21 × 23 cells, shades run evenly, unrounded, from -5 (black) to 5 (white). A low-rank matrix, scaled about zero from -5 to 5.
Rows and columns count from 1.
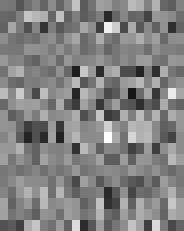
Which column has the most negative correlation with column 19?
5
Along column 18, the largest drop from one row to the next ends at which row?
7
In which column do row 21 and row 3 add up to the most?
17
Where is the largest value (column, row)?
14, 13
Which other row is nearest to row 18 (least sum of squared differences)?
2
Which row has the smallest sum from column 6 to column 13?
3
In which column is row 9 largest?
22
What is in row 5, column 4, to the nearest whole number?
1
